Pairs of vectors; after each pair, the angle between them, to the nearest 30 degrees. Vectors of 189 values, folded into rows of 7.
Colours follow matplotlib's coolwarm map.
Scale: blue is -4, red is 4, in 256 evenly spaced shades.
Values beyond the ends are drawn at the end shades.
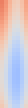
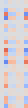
90 degrees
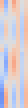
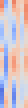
30 degrees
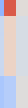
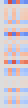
90 degrees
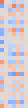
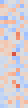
120 degrees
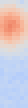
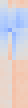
150 degrees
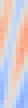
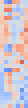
60 degrees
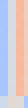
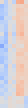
30 degrees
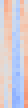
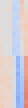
30 degrees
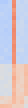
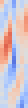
120 degrees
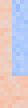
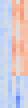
150 degrees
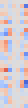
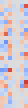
150 degrees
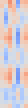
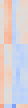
60 degrees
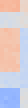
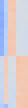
90 degrees
